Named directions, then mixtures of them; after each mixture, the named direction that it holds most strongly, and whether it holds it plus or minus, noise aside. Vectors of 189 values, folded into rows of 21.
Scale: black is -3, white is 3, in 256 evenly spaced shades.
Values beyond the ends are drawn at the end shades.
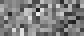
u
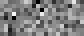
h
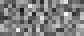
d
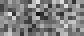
u, minus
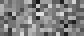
u, plus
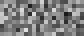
d, minus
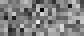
h, plus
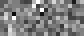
h, minus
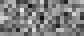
d, minus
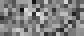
d, plus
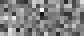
h, minus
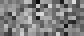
u, plus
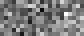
u, minus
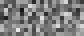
d, plus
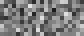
d, plus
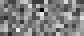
d, plus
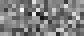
d, minus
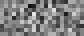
d, minus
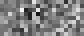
u, minus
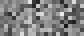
u, plus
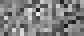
u, plus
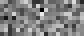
h, plus
